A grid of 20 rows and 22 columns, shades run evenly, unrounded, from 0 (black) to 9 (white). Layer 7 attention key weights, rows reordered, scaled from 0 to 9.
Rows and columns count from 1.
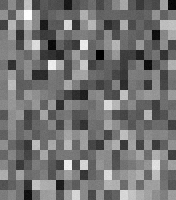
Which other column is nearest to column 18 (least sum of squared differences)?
13
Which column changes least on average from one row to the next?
17
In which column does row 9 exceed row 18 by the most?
2
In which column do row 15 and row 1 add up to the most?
15
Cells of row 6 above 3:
14
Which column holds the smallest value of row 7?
19
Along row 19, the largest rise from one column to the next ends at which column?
5
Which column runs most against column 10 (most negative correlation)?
12
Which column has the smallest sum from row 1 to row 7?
6
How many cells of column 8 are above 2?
17
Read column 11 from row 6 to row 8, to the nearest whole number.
4 7 6
